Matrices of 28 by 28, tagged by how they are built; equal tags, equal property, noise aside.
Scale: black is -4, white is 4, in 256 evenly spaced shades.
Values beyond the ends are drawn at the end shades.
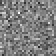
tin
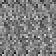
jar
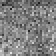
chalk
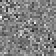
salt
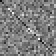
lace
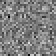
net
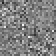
salt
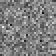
tin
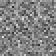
jar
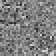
salt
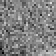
chalk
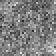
chalk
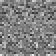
jar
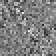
salt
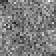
chalk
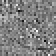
salt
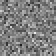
tin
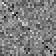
lace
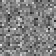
net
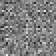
net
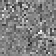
salt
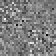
salt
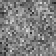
chalk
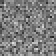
jar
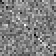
lace
